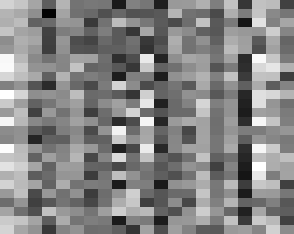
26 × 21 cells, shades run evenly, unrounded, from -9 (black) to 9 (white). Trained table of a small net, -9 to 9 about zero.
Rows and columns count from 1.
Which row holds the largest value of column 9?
15
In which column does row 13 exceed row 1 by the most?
9
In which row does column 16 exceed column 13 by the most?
24
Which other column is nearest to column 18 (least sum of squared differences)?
12
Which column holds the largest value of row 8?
1
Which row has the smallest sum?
23
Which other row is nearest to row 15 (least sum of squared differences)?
16
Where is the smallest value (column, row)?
4, 2
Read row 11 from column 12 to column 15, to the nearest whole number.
-2 -1 1 1
